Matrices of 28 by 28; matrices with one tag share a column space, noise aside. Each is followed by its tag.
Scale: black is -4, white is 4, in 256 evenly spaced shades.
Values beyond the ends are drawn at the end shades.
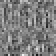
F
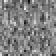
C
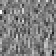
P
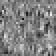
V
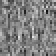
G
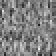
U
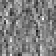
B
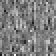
F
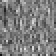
F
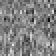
P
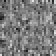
C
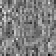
B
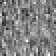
B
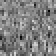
U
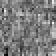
B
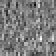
U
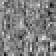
U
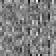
C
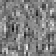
V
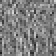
P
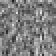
P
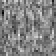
G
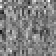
G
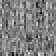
U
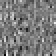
C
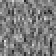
P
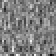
F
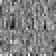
F
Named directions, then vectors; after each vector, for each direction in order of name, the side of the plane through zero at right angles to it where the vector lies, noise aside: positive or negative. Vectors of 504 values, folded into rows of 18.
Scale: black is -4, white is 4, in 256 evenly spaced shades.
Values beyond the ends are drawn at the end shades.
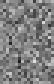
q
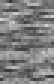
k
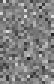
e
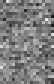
negative, negative, positive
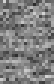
positive, negative, negative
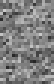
positive, negative, negative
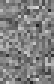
positive, negative, positive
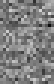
positive, negative, positive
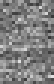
negative, negative, negative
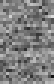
positive, positive, positive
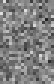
positive, positive, negative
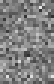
negative, negative, negative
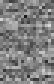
negative, positive, negative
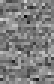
negative, positive, negative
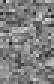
negative, negative, positive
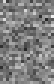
positive, positive, negative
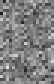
negative, positive, positive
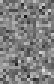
negative, positive, negative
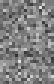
negative, negative, negative
